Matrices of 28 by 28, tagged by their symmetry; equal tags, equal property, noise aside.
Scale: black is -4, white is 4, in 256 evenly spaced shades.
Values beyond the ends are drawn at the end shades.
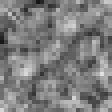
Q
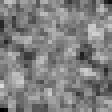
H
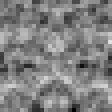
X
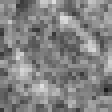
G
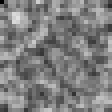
Q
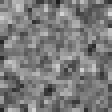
Q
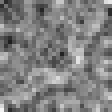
Q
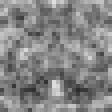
X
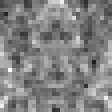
X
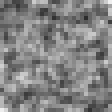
H
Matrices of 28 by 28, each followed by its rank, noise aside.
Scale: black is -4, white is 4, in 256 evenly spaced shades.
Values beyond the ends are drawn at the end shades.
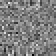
six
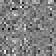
four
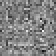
six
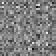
five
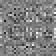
five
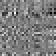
three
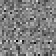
six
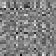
four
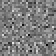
six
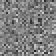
six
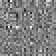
four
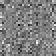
six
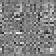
three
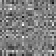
three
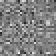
five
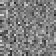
six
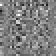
four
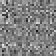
five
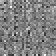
six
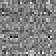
four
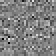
four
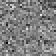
five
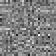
six
